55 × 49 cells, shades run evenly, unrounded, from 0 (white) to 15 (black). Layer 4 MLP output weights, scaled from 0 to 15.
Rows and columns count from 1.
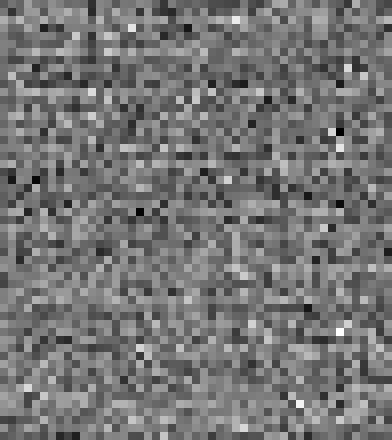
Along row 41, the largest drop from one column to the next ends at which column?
32
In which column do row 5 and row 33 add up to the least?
14
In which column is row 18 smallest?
12
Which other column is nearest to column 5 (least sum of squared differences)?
15
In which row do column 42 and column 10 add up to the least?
17
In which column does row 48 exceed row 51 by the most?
16
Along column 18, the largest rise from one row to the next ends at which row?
45
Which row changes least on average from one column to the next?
8
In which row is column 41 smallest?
29
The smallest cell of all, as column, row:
43, 42
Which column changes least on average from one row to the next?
13
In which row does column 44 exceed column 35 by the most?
1
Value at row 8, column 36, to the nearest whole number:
6
